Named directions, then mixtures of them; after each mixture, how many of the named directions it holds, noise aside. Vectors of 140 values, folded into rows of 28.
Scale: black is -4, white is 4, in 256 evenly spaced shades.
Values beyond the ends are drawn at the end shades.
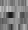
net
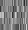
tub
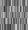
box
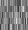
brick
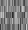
four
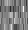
four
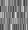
two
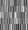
two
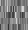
three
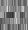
three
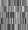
three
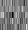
three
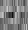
two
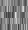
three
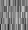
two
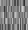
three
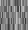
two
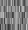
four
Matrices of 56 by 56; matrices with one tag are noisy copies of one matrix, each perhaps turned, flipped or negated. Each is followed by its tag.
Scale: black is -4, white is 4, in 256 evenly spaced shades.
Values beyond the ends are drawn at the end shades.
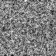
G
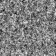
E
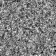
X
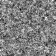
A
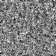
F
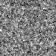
G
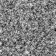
G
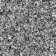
A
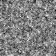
A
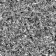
X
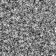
F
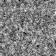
E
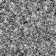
E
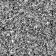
G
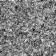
E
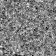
X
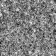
E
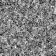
A
